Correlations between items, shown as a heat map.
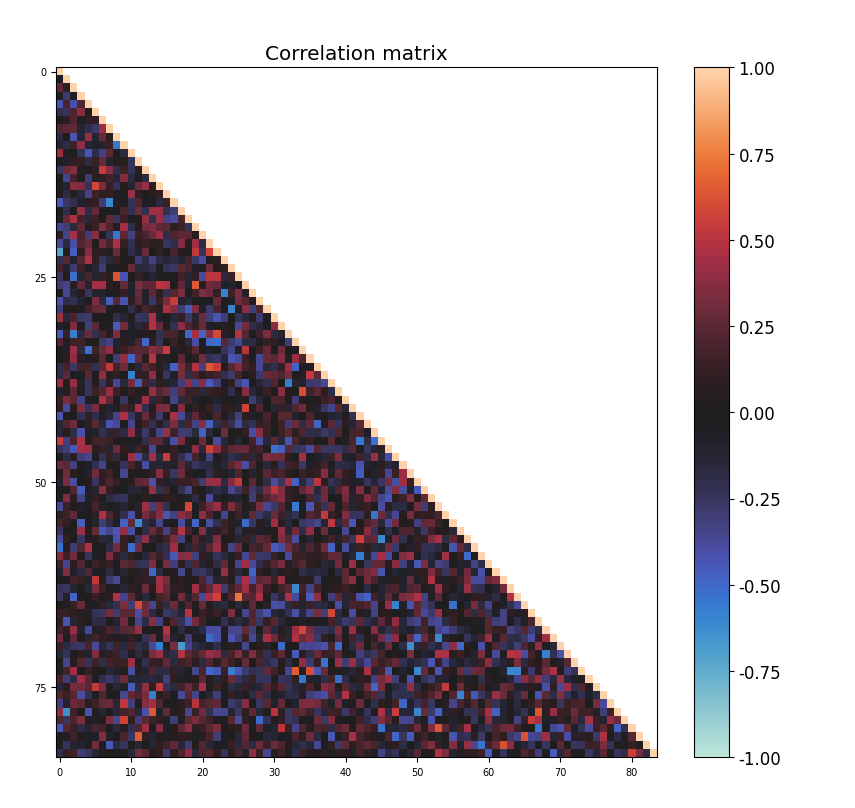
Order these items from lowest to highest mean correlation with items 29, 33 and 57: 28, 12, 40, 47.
40, 12, 28, 47
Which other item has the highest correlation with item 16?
28
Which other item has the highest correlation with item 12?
6
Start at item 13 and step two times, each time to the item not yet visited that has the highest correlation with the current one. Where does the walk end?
67
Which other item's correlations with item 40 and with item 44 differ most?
54
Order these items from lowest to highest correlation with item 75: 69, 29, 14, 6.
69, 29, 6, 14
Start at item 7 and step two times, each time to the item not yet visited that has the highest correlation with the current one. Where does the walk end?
21
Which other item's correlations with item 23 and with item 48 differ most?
27
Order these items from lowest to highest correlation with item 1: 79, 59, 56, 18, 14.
79, 14, 56, 59, 18
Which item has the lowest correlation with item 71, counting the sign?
68
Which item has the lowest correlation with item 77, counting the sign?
48
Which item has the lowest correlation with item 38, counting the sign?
32
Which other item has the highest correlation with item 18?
53
